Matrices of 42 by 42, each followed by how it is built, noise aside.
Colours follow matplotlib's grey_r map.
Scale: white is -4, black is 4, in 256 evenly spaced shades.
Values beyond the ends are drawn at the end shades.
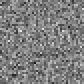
noise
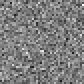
noise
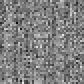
blocks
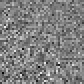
lower triangular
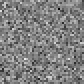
repeating columns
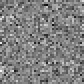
low rank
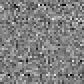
uneven rows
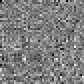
low rank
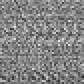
repeating columns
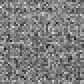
blocks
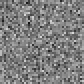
noise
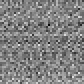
repeating columns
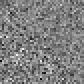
lower triangular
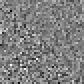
lower triangular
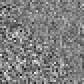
lower triangular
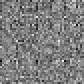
low rank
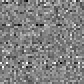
uneven rows
